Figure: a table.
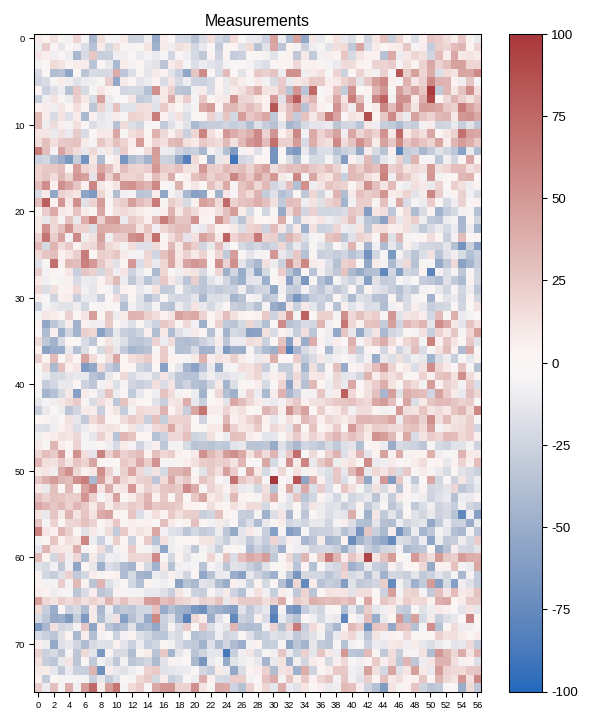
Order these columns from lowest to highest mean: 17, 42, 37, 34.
34, 37, 42, 17
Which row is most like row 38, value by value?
18
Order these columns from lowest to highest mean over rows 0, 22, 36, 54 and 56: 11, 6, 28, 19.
28, 19, 11, 6
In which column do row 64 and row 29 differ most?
45
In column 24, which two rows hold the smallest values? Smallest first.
71, 36
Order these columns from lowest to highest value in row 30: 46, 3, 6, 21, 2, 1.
21, 46, 2, 6, 1, 3
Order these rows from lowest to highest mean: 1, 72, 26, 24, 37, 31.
31, 72, 24, 1, 37, 26
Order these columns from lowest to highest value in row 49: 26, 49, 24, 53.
53, 49, 24, 26
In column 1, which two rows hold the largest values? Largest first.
19, 23
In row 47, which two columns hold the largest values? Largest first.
2, 5
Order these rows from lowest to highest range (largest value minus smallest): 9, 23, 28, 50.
50, 28, 23, 9
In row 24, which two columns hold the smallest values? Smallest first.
54, 56
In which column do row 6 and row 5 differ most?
51
